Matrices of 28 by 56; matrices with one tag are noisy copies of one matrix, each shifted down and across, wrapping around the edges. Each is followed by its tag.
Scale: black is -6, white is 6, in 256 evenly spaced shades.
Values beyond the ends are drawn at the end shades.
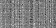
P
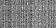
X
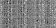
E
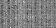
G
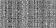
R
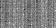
R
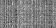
X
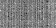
X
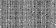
R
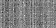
R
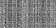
R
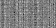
P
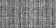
G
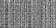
P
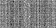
R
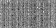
G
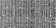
X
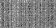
G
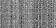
E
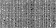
X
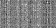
E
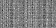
P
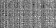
E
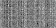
E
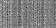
P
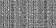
P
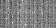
G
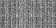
G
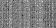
E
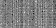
P
